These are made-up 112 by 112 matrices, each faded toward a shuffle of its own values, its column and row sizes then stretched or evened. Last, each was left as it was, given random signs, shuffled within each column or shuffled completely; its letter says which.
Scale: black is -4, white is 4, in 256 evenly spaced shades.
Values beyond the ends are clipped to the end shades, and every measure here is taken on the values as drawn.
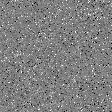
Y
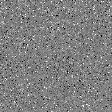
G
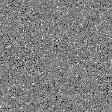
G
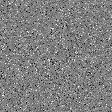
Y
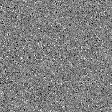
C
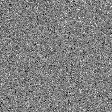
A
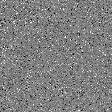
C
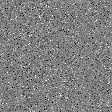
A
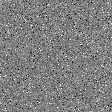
Y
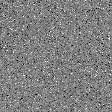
A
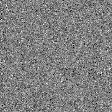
C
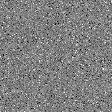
C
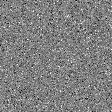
Y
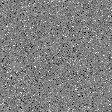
A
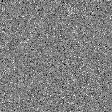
C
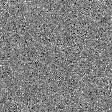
Y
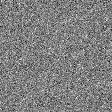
Y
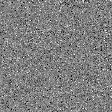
G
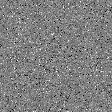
G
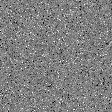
Y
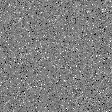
A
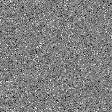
C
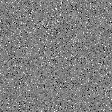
C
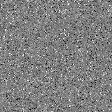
G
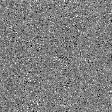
G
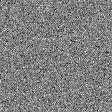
Y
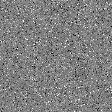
G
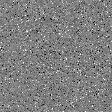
G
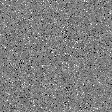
G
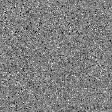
G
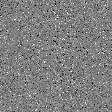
A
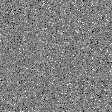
G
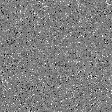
C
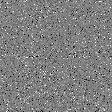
C
